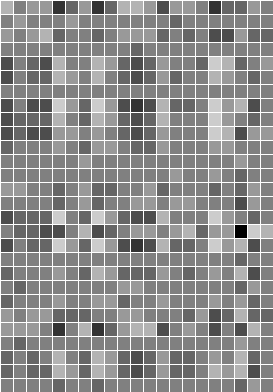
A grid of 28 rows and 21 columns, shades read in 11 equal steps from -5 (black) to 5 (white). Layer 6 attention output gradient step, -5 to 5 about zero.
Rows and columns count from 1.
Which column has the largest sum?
17
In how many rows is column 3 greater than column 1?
8
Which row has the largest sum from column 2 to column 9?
18
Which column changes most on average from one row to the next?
19
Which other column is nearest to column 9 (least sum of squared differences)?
13
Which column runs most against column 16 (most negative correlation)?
21
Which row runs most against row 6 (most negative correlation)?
1
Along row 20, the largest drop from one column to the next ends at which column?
20
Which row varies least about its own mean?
7
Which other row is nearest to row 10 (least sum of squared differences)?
5
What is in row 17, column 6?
0
